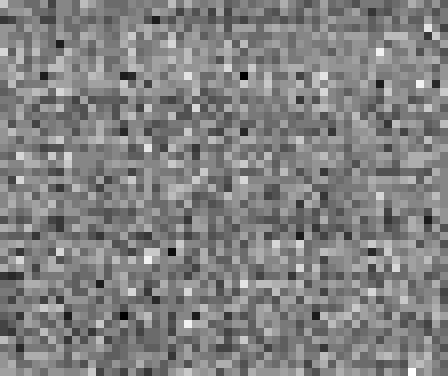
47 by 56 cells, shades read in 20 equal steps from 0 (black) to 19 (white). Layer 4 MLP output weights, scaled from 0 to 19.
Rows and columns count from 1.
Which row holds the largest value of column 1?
7
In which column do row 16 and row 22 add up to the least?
49
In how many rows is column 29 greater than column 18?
17
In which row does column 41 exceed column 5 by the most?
14
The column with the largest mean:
52
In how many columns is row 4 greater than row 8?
18
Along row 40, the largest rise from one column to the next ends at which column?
41
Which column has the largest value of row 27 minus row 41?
1
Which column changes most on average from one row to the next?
31
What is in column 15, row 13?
7
